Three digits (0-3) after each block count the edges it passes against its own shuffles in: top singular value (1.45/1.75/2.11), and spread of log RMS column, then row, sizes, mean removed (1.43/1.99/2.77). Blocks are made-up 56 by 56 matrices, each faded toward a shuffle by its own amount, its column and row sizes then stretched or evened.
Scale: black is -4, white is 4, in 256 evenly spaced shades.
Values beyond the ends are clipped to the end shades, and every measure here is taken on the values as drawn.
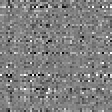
2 1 3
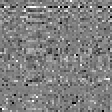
3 0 2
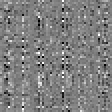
3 3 0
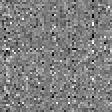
1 2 0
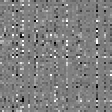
2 3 2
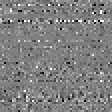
2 0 3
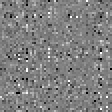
1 2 1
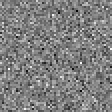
1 0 0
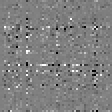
1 2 2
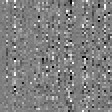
2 3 0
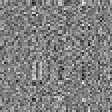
3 2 0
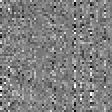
2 3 0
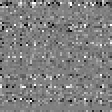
2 1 3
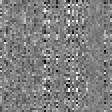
3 3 0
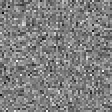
2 0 0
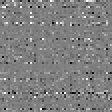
1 1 3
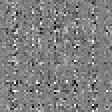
1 3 2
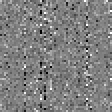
1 2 0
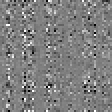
2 3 2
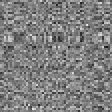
3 1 2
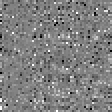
2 1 0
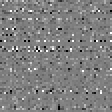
1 1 3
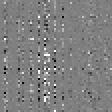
1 3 1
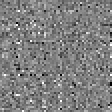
2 1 2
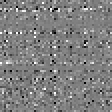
2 2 3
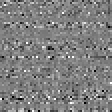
2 0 3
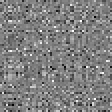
3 0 2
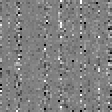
0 3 0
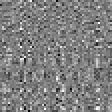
3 2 1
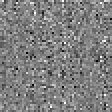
1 2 1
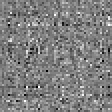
2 2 2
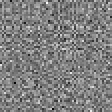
3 0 1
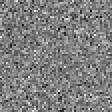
0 0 1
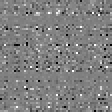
1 2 3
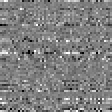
3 0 3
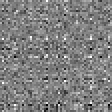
3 2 2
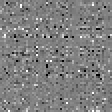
2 2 2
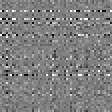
3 2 3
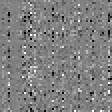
1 3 2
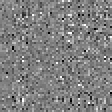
2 2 1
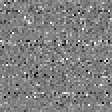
1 0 2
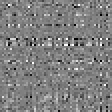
3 1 3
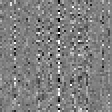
3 3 0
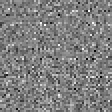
1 1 2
